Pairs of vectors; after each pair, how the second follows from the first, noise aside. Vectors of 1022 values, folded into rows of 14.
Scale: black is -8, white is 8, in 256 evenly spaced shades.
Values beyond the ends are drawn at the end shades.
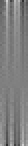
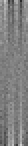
reversed.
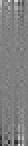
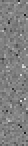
shuffled.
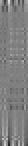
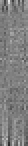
copied.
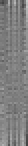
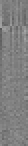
wrapped around, negated, shrunk.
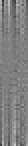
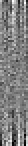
reversed, scaled up.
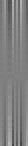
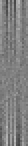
reversed.
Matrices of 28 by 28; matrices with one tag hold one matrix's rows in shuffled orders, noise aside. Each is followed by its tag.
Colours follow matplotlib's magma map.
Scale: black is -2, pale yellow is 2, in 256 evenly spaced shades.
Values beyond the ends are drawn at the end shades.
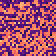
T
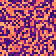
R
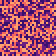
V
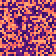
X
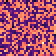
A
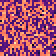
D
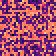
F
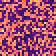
X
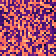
D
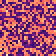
X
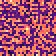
T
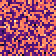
A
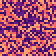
X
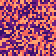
A
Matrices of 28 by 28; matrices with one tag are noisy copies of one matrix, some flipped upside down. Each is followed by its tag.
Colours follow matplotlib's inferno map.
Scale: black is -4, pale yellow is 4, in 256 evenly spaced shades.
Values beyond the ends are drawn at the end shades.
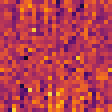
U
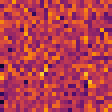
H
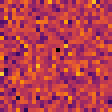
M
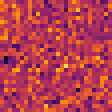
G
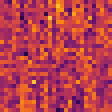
U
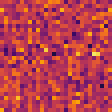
G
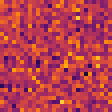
G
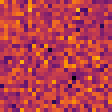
G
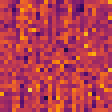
U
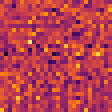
G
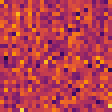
G
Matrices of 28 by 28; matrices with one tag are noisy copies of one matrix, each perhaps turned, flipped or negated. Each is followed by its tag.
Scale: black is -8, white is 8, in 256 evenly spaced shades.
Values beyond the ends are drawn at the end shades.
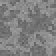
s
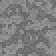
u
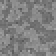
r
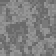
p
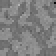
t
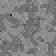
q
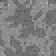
s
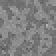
u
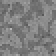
r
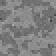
p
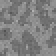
t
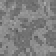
s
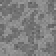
q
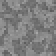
r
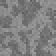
t
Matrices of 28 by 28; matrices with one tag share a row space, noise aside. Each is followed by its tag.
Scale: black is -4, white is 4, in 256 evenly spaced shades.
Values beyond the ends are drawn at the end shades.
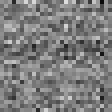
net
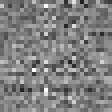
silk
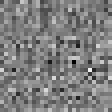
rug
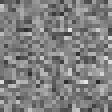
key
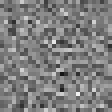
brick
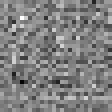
brick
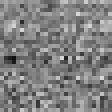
net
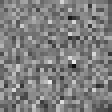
rug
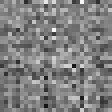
silk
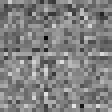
silk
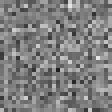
rug
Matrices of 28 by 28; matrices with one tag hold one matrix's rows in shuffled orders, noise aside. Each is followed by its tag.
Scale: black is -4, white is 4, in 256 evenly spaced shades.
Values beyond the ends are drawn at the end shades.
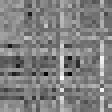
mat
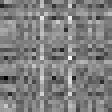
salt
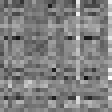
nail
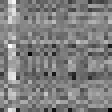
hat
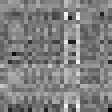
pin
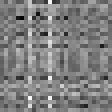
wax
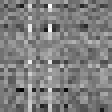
wax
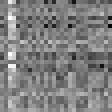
hat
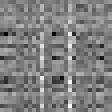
salt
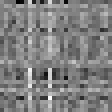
wax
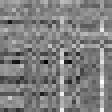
mat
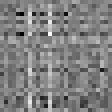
wax
